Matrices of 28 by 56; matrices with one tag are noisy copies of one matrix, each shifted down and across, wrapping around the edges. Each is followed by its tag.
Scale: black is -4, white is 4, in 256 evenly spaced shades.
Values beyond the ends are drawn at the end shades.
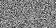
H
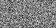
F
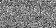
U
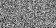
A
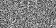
A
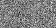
A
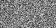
A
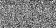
U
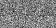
U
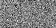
F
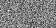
A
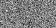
A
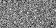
A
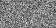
F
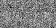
U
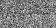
U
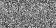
U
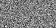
H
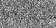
U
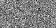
A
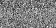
U
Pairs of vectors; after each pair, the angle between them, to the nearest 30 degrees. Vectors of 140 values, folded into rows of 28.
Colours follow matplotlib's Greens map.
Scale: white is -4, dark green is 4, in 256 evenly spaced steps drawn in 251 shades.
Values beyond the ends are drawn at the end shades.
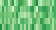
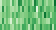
60 degrees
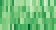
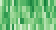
150 degrees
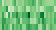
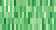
60 degrees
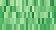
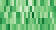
30 degrees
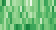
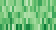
60 degrees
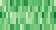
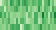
30 degrees
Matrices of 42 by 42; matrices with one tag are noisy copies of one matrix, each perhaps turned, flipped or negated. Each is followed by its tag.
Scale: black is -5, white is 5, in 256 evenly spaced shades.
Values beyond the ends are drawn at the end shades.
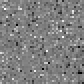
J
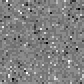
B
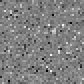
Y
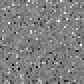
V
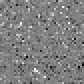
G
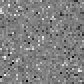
B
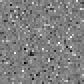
Y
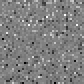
V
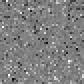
B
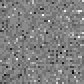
J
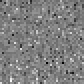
J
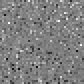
V
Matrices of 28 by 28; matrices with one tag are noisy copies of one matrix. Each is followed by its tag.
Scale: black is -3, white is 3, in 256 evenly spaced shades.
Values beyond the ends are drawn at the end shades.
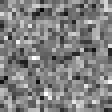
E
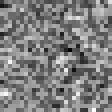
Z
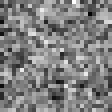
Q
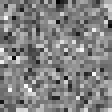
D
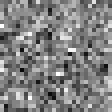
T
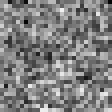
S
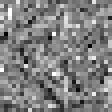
T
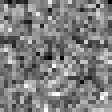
S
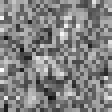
T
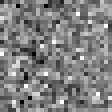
D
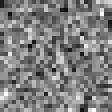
Z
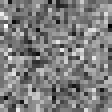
D
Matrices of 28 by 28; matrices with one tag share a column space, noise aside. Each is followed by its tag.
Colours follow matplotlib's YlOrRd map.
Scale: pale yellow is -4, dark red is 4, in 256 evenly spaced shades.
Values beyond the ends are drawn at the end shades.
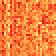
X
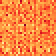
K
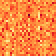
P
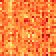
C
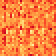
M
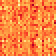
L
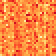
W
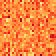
C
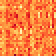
M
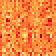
C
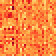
M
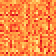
K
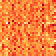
X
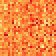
X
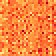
K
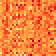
L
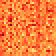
X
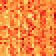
M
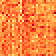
W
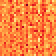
W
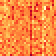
L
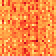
L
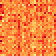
W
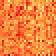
L
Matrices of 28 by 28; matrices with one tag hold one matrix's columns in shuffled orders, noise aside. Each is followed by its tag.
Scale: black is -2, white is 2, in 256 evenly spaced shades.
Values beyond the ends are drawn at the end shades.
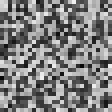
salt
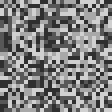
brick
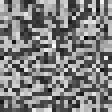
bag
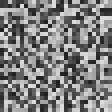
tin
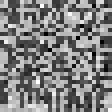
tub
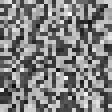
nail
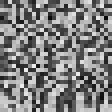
tub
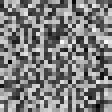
tin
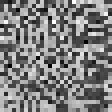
tin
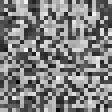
bag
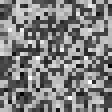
nail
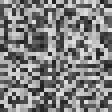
brick
